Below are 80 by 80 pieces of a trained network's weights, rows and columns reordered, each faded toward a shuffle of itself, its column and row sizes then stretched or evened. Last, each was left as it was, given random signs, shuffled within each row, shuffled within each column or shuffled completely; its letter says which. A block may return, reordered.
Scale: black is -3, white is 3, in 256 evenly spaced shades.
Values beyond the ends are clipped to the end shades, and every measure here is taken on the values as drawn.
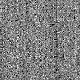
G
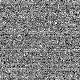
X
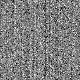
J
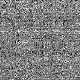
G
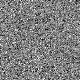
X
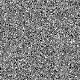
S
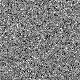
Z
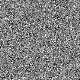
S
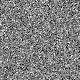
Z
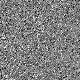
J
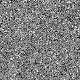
X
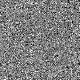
S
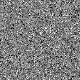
S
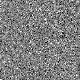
J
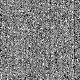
J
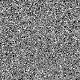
S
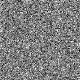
S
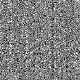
G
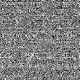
G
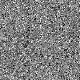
S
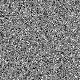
X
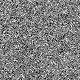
Z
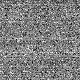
X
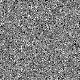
S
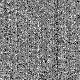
J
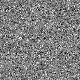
X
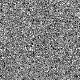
S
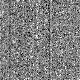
J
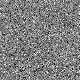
S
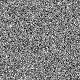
Z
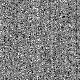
J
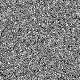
Z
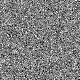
Z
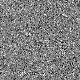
S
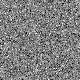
Z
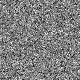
Z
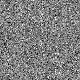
J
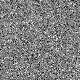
Z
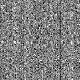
G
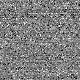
X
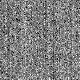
J
